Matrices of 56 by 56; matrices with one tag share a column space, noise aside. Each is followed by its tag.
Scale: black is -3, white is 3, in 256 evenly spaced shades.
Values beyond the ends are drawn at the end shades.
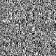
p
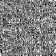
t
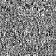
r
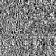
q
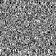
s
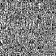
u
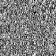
q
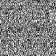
p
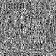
u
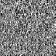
q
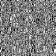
t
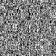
q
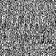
u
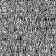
t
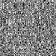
u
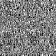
r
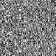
p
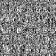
t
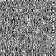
t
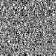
r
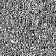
u
